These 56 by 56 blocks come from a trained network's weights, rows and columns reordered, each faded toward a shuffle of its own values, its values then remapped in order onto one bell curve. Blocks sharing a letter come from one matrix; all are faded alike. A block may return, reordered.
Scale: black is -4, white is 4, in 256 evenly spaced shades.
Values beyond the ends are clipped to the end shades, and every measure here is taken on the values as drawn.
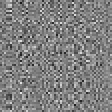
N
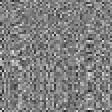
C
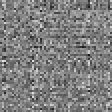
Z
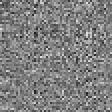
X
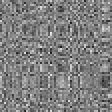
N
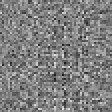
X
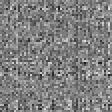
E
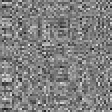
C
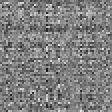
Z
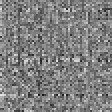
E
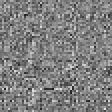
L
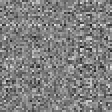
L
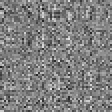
X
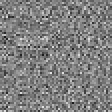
C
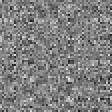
X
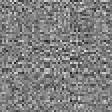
C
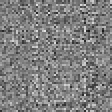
L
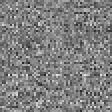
L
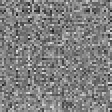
Z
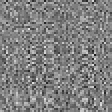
C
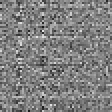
Z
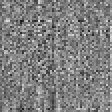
E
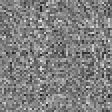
Z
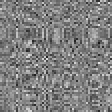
N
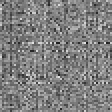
E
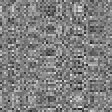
C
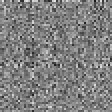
L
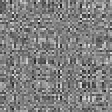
C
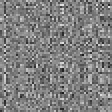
N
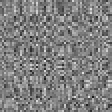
N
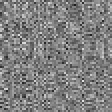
C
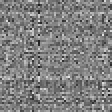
Z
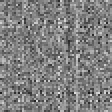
E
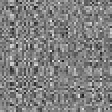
N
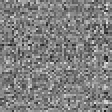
Z
